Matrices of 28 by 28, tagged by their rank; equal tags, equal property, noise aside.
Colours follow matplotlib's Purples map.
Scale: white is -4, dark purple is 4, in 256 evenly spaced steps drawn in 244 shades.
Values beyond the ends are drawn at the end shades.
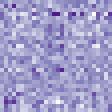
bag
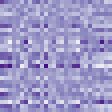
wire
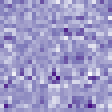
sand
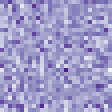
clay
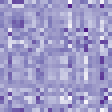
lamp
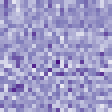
sand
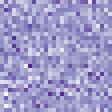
clay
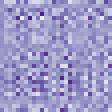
sand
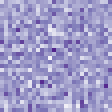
clay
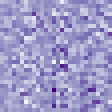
bag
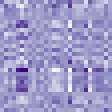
wire
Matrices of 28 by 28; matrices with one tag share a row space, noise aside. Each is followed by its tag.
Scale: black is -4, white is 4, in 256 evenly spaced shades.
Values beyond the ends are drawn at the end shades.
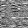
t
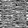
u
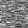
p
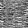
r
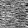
p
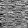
r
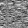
r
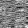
p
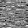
p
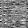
u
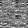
u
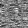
t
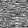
u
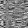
r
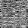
u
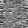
r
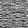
u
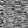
r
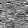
p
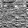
u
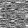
p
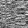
p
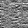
t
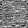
u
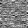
u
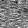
t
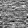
u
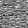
u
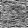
u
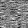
t
